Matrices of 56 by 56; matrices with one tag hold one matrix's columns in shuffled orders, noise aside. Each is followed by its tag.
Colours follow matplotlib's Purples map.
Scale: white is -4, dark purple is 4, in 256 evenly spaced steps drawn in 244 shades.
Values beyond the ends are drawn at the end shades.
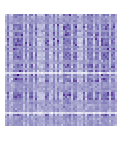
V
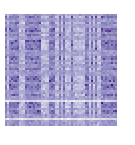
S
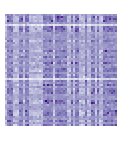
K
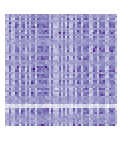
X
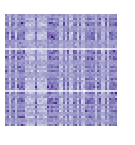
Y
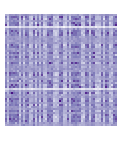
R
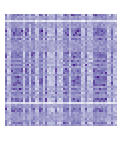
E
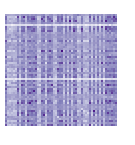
K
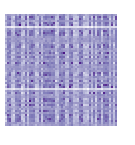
R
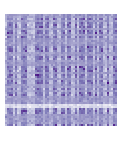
X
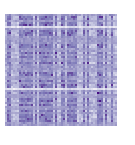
R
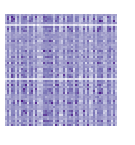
K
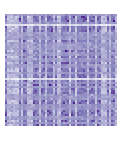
K
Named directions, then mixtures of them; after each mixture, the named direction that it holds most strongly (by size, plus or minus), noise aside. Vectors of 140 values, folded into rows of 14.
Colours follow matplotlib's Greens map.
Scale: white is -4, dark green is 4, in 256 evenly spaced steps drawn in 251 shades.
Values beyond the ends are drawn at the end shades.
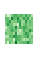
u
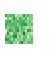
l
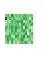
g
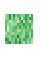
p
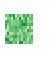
l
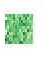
l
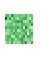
g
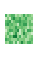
l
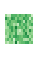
u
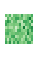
g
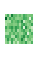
g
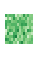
l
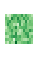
u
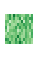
p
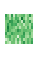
p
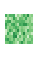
l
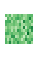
g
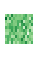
g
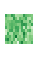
l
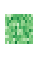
u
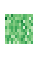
g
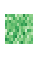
l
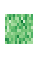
p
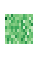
g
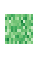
g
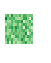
g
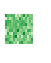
l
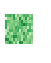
l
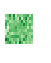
p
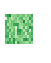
u
